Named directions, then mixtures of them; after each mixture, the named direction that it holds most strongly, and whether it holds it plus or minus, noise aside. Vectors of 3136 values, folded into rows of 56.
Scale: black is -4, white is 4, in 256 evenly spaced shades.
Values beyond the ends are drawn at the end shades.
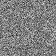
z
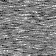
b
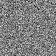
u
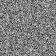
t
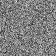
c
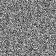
t, minus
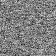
c, plus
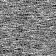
b, minus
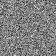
u, minus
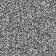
t, plus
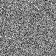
u, minus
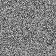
z, minus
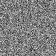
t, minus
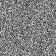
c, minus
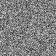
t, minus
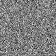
t, plus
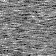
b, minus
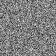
t, plus
